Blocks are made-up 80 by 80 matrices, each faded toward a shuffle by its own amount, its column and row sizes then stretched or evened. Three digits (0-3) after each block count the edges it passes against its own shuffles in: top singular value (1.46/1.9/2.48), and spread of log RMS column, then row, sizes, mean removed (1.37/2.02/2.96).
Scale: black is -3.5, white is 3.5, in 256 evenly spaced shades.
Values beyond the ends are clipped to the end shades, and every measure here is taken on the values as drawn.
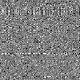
2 0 2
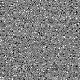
2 0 0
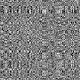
3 2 2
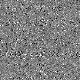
0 1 2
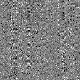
2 2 0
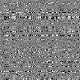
3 0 3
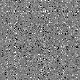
1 2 1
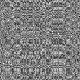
3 1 1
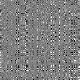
3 3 2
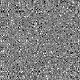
2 1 1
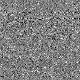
1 0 2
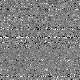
2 0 3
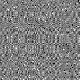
3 1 0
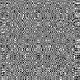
3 2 2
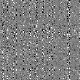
1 3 1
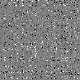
0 2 2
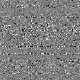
0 0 3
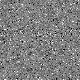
0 0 1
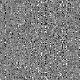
2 2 0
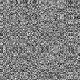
3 1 1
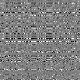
3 0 3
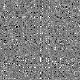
1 2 2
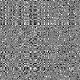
3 2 2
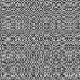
3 1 3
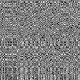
3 0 2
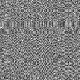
3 1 0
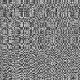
3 2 0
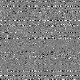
2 1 3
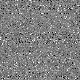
0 0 2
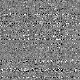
0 2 3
